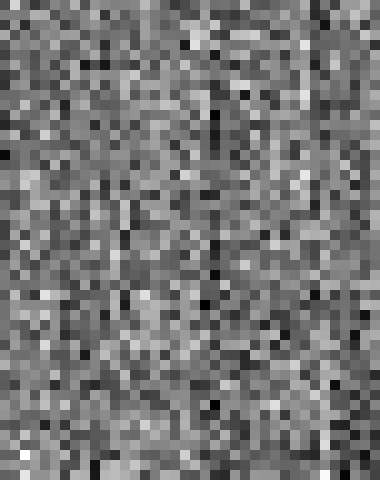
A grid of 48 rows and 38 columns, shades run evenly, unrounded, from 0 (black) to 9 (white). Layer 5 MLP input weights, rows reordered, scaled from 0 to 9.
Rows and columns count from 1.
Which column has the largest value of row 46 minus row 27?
3
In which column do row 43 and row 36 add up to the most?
19
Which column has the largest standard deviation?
33
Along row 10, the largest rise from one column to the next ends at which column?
26
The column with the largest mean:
31
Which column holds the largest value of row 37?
30
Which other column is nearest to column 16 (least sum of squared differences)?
15
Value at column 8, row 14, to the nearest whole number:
5
